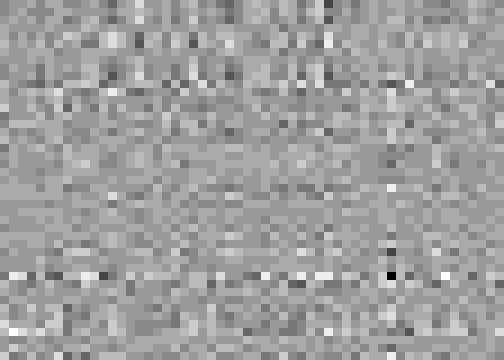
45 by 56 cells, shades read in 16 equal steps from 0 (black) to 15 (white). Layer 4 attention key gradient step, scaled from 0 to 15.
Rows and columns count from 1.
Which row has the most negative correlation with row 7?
2
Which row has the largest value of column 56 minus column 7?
35
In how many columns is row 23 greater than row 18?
22
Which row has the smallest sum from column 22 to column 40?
24
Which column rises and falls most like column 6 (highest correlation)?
47
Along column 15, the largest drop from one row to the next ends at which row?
36
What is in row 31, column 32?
10
